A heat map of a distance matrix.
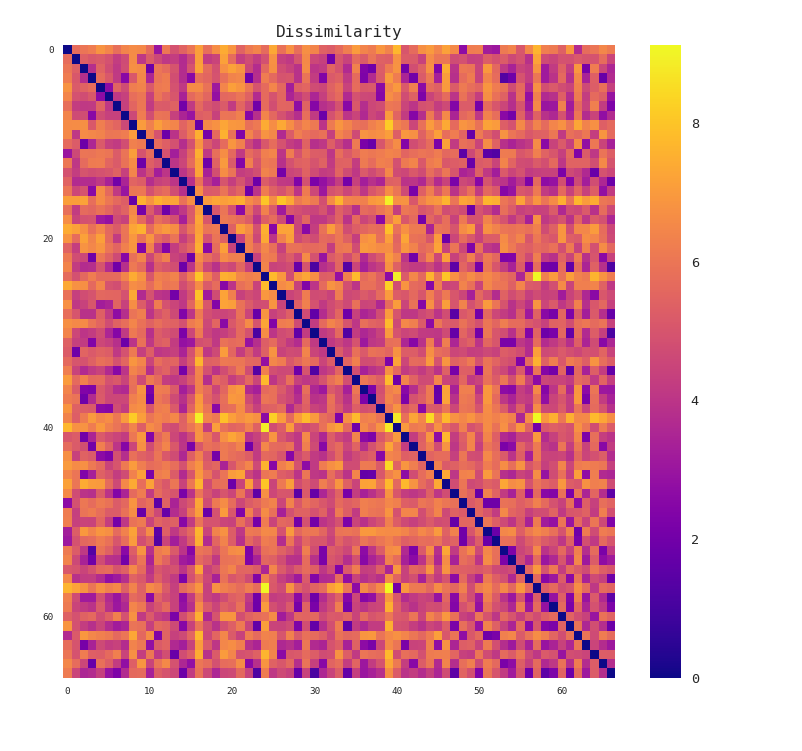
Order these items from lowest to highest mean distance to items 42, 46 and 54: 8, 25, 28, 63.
28, 63, 25, 8
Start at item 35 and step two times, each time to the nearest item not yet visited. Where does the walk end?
57
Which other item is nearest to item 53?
3
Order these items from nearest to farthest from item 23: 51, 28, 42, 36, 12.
28, 36, 42, 12, 51
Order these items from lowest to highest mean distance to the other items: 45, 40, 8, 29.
45, 29, 40, 8
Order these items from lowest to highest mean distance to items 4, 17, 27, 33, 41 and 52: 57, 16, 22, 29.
22, 29, 57, 16
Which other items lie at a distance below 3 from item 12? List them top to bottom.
9, 17, 21, 49
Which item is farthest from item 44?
39
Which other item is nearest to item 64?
13
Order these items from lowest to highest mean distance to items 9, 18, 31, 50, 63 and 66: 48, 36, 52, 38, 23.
23, 36, 38, 52, 48
